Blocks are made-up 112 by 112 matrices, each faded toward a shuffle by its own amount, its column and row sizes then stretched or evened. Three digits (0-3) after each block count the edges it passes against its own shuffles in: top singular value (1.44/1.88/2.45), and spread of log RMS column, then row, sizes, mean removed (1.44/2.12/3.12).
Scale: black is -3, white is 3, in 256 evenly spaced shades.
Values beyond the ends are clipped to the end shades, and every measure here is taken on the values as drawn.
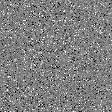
0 1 1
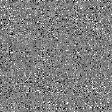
1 2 2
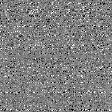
0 1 3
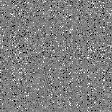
1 2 2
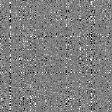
2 3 2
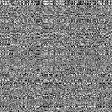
3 0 3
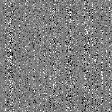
1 3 0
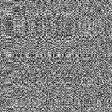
3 0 2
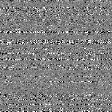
2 1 3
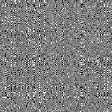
3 3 2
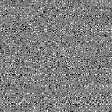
3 0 2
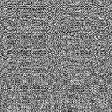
3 0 2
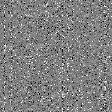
2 2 0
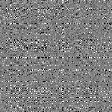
3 2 3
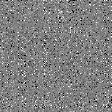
1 2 2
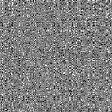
3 2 1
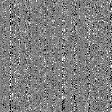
2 3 0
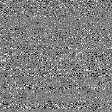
2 0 3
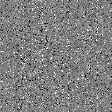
0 2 1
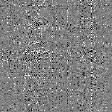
2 3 2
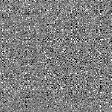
2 2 2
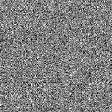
2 1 1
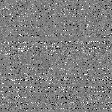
0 1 3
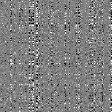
3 3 2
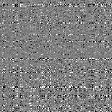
3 2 3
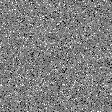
0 0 0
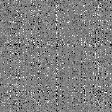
1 3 2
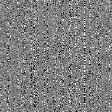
2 3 0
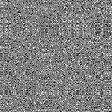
3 0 0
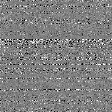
1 1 3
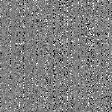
0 3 1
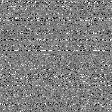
2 0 3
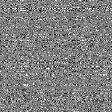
2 0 3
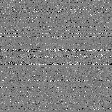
1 0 3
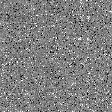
1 1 1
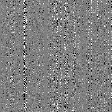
1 3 1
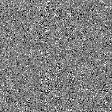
1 2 1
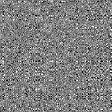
3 2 2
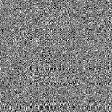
3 2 2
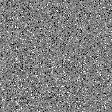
1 1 0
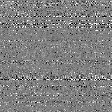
3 1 3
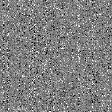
1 2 0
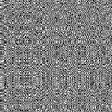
3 2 1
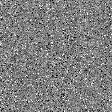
0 1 0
